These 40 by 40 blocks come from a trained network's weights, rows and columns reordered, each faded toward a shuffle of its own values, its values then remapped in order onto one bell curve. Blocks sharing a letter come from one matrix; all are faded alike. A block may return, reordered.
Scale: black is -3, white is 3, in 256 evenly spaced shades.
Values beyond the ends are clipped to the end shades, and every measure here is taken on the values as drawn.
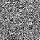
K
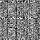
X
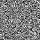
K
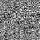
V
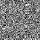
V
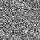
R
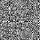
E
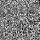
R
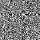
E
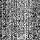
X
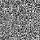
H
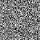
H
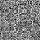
K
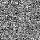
K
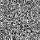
H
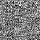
V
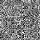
V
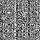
X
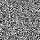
R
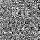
K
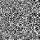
V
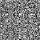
H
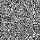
H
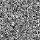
H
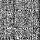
X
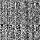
X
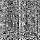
X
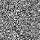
H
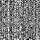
X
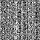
X
